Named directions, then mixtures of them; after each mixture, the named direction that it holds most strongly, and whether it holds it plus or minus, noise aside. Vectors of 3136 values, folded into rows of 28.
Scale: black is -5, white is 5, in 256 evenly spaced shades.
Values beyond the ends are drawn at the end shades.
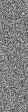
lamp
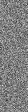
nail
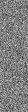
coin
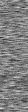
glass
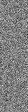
nail, plus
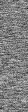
glass, minus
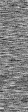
glass, plus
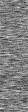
glass, plus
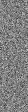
nail, plus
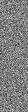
lamp, minus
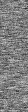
glass, minus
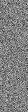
nail, minus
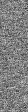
lamp, minus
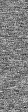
glass, minus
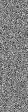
nail, plus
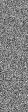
coin, minus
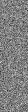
coin, minus
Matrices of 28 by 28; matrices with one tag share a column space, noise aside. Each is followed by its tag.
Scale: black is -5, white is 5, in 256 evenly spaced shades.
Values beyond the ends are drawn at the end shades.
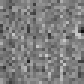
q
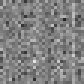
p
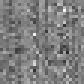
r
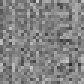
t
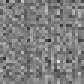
p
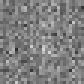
r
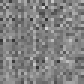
p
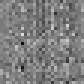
t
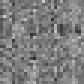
q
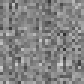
t
